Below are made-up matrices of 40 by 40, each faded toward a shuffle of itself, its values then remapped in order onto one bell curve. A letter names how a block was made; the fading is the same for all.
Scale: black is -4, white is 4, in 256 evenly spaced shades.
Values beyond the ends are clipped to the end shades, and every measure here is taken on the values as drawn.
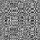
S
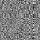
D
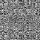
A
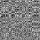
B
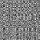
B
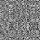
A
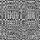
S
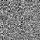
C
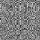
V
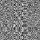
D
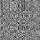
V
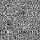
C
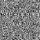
C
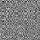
B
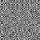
B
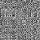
A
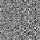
C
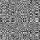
B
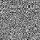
C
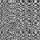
S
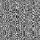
V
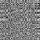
B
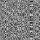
V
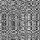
S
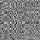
V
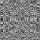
B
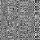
D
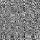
V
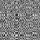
B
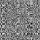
V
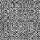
A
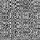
D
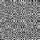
B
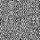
A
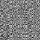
D
